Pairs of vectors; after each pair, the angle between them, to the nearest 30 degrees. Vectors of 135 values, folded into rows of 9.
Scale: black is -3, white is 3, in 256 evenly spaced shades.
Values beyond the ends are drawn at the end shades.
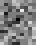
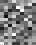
60 degrees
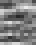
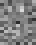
90 degrees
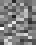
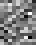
120 degrees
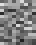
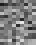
150 degrees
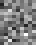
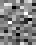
90 degrees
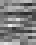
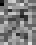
90 degrees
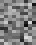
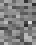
30 degrees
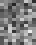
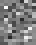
60 degrees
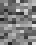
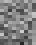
90 degrees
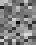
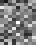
150 degrees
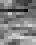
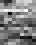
150 degrees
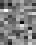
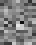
60 degrees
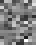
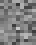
120 degrees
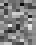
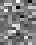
120 degrees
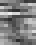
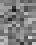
60 degrees
